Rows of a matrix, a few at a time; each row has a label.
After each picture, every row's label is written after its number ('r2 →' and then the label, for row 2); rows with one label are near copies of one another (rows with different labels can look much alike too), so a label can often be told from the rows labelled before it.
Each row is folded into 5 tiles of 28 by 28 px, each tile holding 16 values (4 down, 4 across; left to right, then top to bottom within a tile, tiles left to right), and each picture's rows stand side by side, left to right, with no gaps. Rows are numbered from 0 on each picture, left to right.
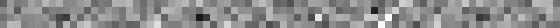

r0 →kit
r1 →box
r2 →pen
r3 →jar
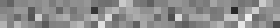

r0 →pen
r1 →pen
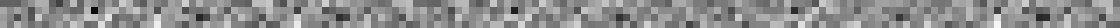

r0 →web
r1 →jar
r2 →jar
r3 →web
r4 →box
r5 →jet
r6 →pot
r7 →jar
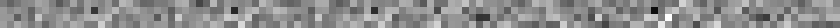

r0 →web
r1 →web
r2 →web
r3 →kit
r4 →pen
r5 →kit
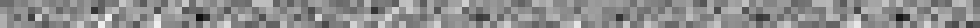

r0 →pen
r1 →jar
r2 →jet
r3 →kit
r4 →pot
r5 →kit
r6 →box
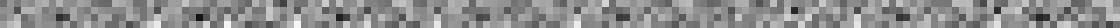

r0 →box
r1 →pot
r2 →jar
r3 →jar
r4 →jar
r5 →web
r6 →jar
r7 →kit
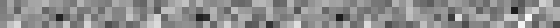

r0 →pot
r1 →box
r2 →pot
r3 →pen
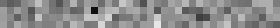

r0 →web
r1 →jar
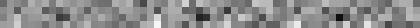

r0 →jar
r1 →jar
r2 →pot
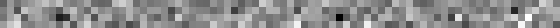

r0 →box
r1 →jet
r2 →pot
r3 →pen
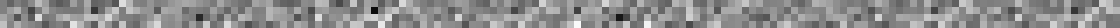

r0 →jet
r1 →pot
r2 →web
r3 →jet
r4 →pot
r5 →kit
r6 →jet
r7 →jet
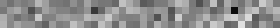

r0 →jet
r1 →web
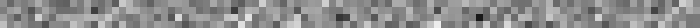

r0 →jet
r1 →pen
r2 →box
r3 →pot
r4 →jet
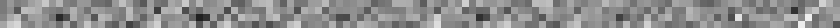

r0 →box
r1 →kit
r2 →kit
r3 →jar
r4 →pot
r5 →pen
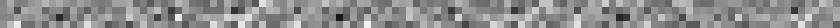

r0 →pot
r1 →jet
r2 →pot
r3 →jet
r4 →jar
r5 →pen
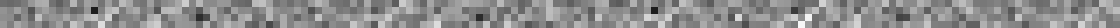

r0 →web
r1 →box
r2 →jet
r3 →pot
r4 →web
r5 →pen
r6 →jar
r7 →jet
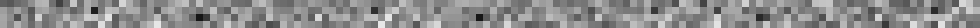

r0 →web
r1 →box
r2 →pen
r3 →pot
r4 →jet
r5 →jar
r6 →jet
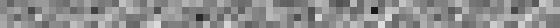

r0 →jet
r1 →pot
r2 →web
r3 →jet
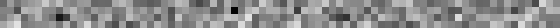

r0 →box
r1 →web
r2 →kit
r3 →jet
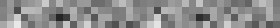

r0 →box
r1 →box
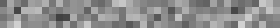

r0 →kit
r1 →jet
